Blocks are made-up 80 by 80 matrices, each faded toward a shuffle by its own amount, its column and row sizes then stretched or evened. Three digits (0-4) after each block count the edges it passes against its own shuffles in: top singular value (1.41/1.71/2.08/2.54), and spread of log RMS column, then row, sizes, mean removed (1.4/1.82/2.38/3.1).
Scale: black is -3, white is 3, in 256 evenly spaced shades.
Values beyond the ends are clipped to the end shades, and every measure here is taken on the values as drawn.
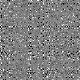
3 3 3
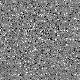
1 0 2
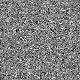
0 0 2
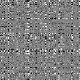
4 4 4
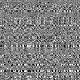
4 1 4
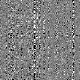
2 4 1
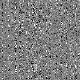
0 4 1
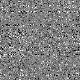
0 2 3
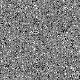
0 2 1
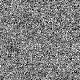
1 0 1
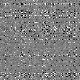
3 3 4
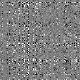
2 4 3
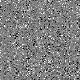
2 2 1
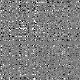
2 3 4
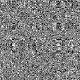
3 2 2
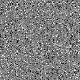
2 2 0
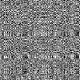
4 2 3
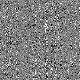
1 3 1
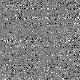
0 2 4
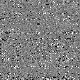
0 1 3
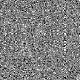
2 2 2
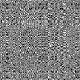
4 2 2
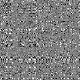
3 2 3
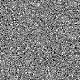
2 0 0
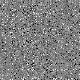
1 2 2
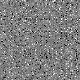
2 2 0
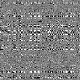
4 2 4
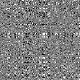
3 3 3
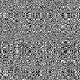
4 1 3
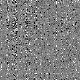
1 4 1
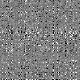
3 3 3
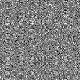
3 0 0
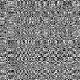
4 1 3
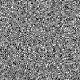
3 0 1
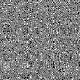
3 2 0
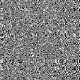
3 2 2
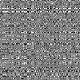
4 0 4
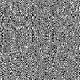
3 2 0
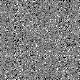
0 3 2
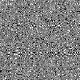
3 0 3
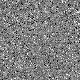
0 1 0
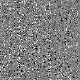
1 3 0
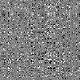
3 3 3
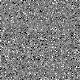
0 1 2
